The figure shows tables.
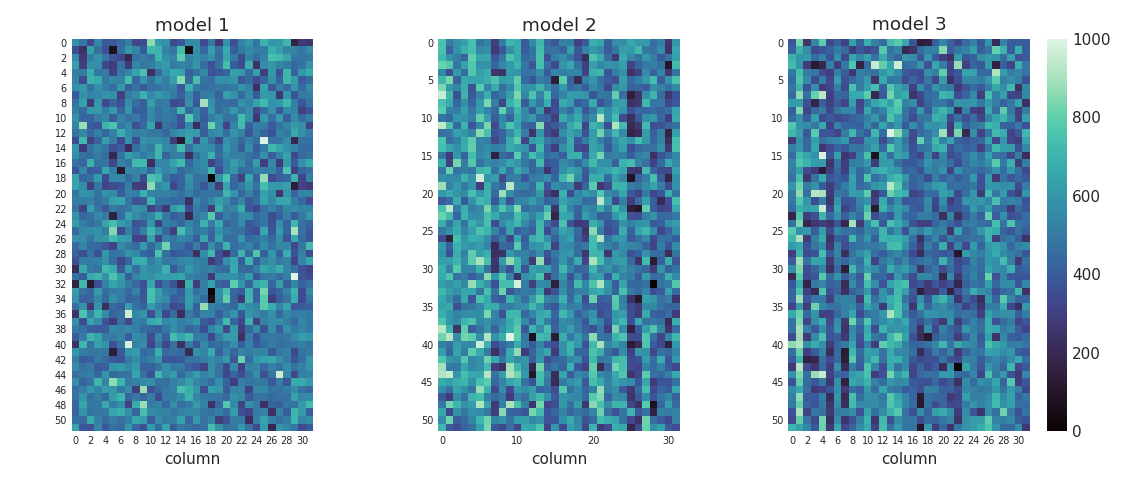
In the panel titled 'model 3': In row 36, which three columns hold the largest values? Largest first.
13, 1, 14
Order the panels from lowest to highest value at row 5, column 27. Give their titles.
model 1, model 2, model 3
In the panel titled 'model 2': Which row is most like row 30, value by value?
27
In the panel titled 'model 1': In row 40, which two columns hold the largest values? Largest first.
7, 1
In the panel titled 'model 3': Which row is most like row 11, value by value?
25
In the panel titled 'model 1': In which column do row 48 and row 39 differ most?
9
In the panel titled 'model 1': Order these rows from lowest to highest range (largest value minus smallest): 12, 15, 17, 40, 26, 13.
12, 26, 15, 17, 40, 13
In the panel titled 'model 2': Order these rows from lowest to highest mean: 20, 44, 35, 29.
35, 20, 29, 44
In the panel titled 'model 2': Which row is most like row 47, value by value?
26
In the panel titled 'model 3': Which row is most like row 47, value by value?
48
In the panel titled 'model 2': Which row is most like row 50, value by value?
17
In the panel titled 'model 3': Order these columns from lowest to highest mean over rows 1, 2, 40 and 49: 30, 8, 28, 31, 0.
31, 30, 8, 0, 28
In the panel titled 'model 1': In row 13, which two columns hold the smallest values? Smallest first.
14, 29
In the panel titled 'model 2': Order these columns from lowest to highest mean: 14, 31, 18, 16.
14, 18, 31, 16
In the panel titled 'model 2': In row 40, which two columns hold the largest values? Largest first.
5, 21
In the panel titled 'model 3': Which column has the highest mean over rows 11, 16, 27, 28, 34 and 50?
1
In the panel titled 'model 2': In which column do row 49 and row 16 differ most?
12
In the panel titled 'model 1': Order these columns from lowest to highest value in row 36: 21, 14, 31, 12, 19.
14, 12, 19, 31, 21
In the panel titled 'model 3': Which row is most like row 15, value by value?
22
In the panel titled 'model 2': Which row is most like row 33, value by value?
20
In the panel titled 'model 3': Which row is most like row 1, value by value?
4
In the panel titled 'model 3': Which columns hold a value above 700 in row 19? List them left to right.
1, 13, 14
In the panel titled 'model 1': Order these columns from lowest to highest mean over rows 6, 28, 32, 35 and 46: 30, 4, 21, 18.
30, 4, 21, 18
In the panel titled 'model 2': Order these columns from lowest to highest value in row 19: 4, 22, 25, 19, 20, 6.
22, 19, 25, 4, 6, 20
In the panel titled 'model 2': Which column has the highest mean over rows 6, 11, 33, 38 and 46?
0
